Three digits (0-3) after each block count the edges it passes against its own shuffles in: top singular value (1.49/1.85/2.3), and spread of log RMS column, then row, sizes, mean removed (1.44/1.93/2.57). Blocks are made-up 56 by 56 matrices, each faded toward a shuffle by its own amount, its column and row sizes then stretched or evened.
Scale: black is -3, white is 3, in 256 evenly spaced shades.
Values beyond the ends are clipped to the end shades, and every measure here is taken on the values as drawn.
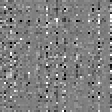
0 3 2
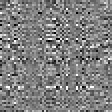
3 3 3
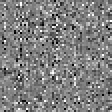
1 3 1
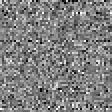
1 0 2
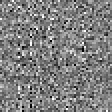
1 2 0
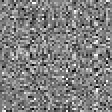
2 2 0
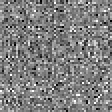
2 0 1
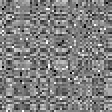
3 0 1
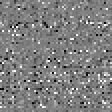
0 0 3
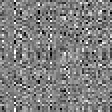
3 3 0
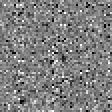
0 2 1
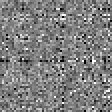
2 2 2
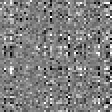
3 3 2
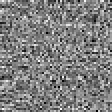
2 0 1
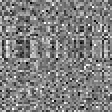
3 1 0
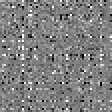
2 2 3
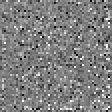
0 2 1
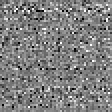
0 0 3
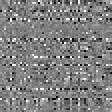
3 0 3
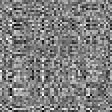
3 2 2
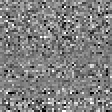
0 2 3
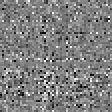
0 2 3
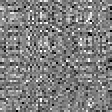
3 1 1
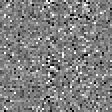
1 1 0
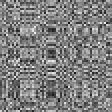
3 2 2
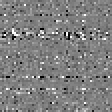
0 1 3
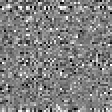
2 1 2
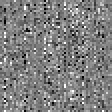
1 3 0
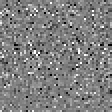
1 0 2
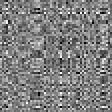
3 2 2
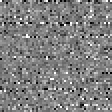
1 0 3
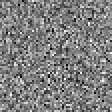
1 0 0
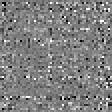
0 2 3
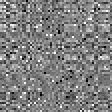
3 0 1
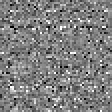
2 1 2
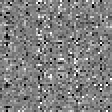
1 2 1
